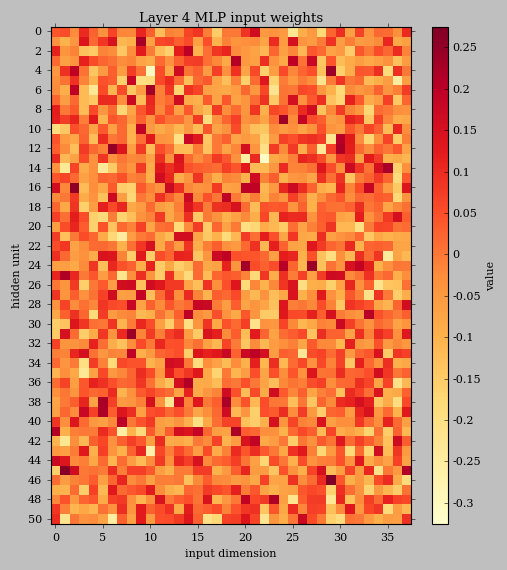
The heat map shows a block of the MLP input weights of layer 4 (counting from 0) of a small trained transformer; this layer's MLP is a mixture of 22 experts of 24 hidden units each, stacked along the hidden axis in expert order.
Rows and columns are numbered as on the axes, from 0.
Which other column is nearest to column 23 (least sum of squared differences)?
4
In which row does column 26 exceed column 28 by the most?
43
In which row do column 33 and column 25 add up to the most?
16
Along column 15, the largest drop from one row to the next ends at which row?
34
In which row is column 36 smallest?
5
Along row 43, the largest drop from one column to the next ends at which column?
10
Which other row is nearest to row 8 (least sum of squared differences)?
22
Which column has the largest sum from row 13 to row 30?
2
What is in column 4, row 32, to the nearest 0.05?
0.1
